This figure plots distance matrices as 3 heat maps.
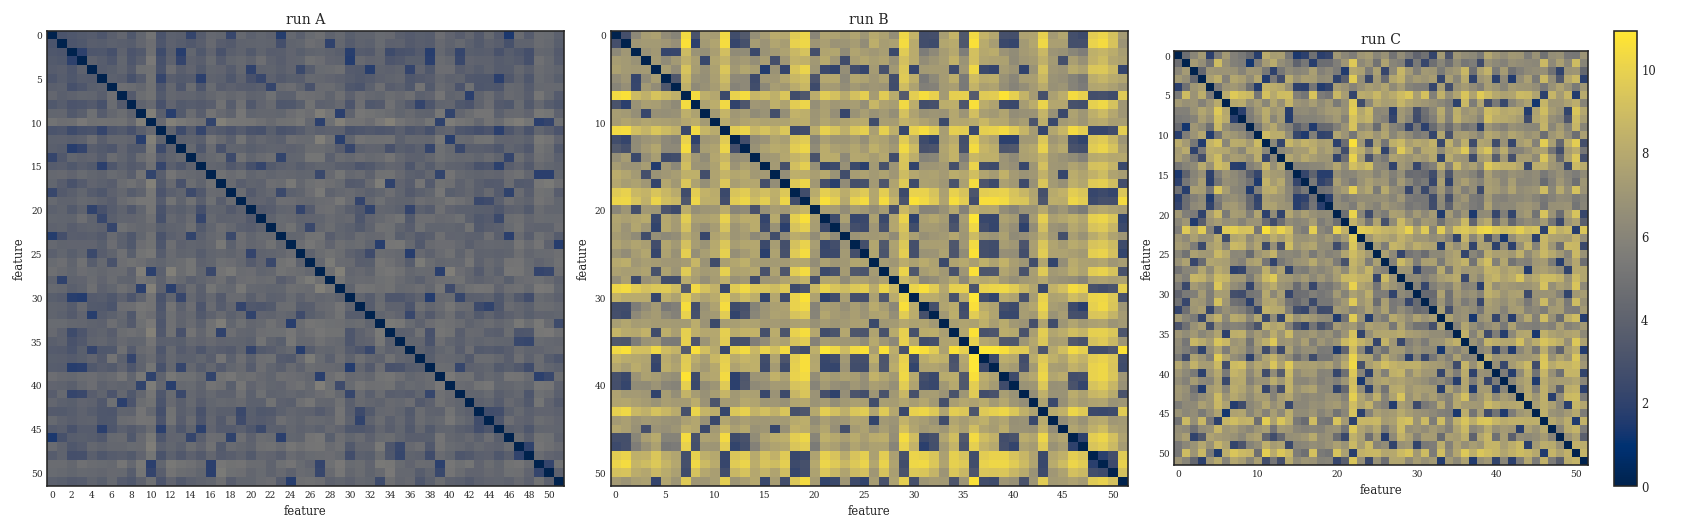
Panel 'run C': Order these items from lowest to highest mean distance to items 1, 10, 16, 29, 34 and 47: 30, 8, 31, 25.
31, 30, 8, 25
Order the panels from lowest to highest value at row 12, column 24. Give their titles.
run A, run C, run B
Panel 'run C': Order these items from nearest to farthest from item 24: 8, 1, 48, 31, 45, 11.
11, 48, 45, 1, 31, 8
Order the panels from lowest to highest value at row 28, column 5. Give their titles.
run B, run A, run C
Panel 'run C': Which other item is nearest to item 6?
45
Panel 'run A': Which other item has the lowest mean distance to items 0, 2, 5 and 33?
11
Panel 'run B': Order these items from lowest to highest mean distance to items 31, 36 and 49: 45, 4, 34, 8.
8, 45, 4, 34
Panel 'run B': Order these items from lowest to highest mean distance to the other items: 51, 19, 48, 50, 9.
51, 9, 50, 48, 19
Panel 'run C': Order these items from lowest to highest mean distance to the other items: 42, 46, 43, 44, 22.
42, 44, 43, 46, 22
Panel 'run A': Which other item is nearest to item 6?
22
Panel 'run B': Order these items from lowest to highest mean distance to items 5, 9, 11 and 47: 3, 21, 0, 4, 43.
3, 0, 43, 4, 21
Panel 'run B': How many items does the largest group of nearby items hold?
14
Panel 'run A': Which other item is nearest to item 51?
24
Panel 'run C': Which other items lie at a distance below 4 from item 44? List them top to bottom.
7, 8, 14, 27, 30, 49
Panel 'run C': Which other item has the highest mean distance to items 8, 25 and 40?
22
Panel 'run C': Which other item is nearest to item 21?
2
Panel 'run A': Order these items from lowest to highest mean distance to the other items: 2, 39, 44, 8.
2, 8, 44, 39
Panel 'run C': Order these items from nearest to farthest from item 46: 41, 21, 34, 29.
34, 21, 41, 29
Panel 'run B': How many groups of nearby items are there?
6
